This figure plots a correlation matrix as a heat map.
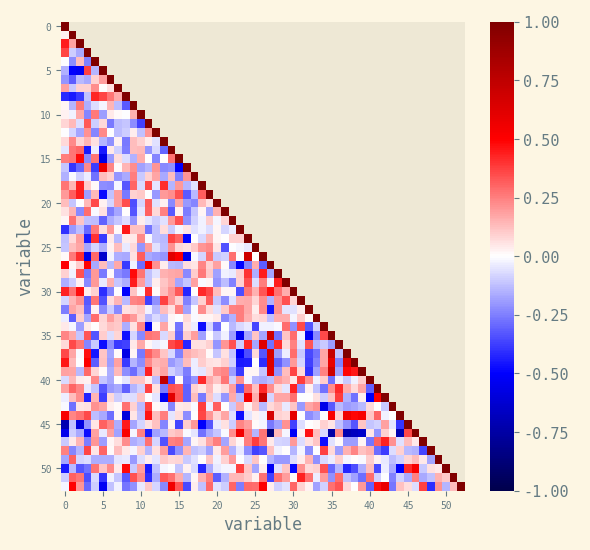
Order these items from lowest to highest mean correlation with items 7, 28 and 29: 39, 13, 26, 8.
8, 39, 13, 26
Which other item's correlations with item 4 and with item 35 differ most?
37
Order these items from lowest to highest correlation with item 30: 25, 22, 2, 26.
22, 25, 26, 2
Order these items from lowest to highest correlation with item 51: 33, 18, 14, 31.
33, 18, 14, 31
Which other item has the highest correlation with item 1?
52
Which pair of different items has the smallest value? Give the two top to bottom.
27, 46
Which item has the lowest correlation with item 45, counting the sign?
0
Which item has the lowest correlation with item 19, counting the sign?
5
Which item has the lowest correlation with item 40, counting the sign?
42
